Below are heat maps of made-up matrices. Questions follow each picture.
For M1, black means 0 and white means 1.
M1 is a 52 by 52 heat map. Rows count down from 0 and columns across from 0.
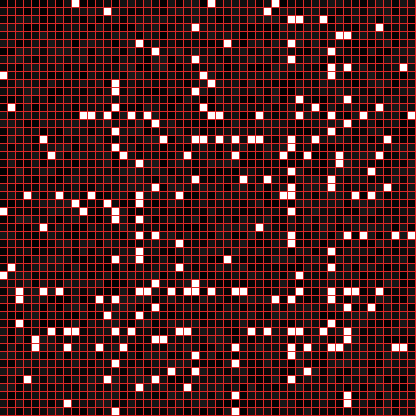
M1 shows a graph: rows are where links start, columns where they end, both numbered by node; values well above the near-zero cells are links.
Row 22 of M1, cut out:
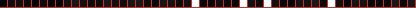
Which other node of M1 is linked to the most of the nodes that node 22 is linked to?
node 36
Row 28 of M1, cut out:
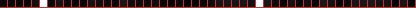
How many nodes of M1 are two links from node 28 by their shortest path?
3
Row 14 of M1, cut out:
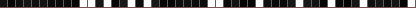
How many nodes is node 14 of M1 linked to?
12
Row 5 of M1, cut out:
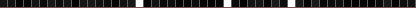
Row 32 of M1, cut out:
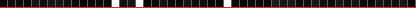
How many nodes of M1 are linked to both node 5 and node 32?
2
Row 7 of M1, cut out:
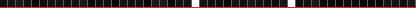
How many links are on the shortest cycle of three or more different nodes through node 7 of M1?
3
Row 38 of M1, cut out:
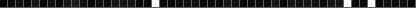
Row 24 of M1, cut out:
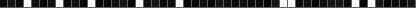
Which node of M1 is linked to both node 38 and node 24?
node 46
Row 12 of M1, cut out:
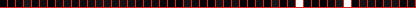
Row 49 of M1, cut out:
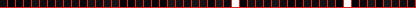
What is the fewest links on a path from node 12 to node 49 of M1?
2
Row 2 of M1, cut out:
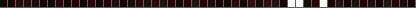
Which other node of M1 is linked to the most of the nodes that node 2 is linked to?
node 41
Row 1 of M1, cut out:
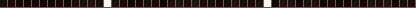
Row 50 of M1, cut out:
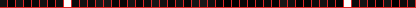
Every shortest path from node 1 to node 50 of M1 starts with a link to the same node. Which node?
node 33
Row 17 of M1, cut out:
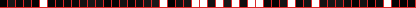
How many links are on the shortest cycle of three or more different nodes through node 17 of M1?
3
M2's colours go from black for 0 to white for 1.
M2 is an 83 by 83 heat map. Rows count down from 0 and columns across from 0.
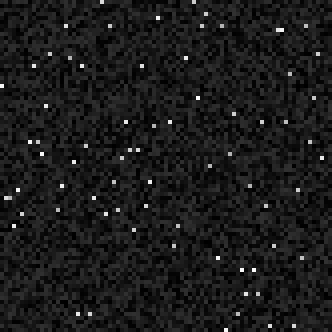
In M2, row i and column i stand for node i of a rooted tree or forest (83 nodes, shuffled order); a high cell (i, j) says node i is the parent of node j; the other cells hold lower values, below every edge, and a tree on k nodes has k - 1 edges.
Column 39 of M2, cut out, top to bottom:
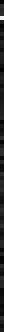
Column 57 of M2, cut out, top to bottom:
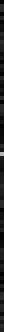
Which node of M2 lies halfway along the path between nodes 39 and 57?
31
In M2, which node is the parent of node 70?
7
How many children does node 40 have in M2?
1
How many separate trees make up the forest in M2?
10
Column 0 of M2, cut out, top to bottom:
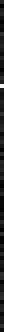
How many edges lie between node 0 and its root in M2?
6
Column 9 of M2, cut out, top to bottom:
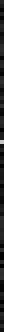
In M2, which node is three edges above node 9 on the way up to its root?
6
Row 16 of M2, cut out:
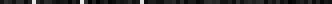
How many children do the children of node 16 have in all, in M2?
3
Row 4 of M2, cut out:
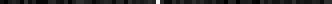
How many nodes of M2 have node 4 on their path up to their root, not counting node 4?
11
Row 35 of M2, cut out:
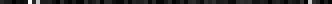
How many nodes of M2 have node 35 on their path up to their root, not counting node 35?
5
